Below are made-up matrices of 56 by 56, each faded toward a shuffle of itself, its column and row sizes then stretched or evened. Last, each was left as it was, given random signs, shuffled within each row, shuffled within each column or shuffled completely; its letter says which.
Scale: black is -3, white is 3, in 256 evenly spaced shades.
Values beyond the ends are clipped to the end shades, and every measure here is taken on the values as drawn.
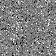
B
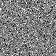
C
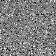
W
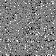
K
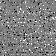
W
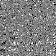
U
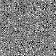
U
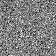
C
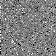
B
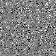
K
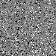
K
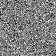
C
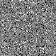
K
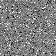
C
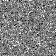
C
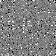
K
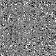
U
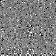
U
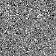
K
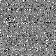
K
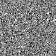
W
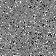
W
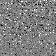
W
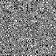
U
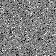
C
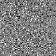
U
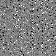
B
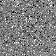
W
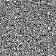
K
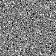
B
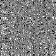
U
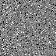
B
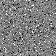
C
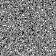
B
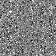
B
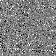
W
